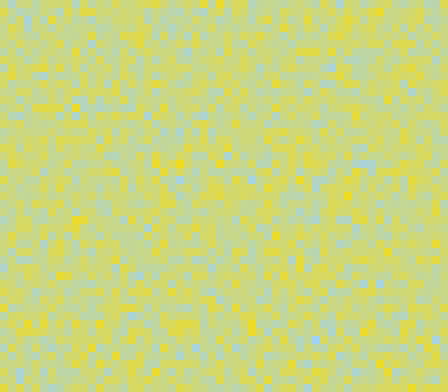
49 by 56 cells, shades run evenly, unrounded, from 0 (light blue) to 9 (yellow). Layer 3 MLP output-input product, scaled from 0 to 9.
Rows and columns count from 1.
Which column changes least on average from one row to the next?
47
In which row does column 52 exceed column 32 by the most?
23
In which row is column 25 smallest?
44
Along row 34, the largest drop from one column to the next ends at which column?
39
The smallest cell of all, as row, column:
43, 40
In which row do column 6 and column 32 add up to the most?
41
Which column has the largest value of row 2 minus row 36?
48
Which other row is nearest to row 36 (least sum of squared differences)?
13
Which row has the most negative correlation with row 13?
28
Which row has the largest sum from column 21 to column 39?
21
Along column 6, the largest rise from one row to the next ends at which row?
11
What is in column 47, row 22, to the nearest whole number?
2
